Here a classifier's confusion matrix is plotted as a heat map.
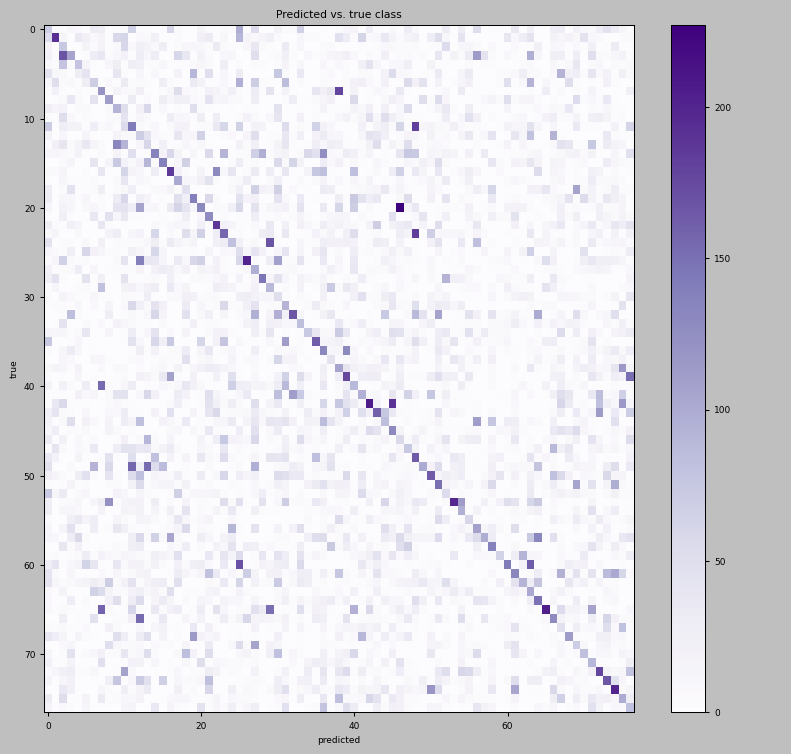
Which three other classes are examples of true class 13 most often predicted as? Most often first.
9, 10, 71
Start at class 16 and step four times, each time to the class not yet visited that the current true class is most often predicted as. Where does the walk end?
10
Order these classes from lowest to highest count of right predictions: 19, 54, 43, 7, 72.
54, 7, 19, 43, 72
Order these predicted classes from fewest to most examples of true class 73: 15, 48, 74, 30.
48, 30, 74, 15
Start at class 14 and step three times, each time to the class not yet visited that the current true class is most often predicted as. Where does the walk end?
76
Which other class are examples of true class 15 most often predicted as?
13
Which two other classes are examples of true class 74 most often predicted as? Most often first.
50, 61
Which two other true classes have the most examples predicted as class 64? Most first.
57, 32
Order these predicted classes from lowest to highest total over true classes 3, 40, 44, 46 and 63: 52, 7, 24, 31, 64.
64, 52, 24, 31, 7
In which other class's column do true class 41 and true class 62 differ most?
32
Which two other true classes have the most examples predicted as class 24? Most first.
56, 40
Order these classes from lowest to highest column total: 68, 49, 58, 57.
57, 49, 68, 58
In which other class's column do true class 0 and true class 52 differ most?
25
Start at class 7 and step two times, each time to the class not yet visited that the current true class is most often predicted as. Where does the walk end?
75
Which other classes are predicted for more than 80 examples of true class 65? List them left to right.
7, 29, 40, 71
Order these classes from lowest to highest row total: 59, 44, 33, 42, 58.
33, 58, 59, 44, 42
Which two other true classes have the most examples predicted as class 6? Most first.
49, 63
